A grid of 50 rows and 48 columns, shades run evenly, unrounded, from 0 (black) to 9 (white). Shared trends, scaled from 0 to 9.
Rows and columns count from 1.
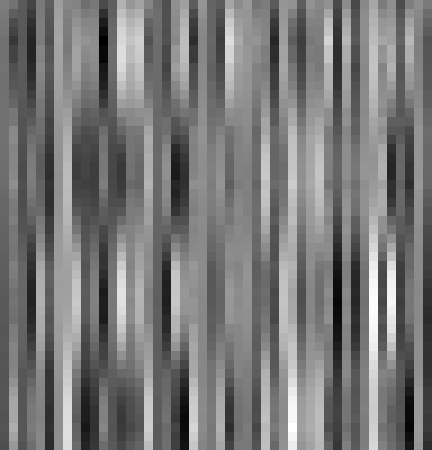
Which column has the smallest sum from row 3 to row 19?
12
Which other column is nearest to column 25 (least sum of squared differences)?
2
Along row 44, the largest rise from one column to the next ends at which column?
22
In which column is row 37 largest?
42
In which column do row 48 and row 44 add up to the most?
33
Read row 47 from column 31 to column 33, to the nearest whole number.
4 5 9
